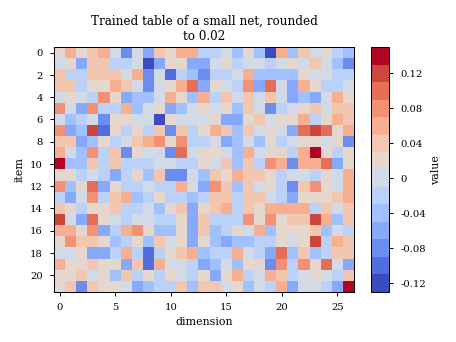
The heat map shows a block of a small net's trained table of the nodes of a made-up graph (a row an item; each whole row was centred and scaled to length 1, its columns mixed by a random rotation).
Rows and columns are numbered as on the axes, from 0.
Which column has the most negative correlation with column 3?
10
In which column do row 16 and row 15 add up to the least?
12
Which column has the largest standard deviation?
19
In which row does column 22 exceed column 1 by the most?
7
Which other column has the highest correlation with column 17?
5
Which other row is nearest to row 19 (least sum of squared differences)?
0
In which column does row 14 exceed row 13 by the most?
21
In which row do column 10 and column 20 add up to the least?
2
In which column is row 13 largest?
3
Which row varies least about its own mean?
20
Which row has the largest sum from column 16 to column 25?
15
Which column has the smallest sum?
8
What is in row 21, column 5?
0.02
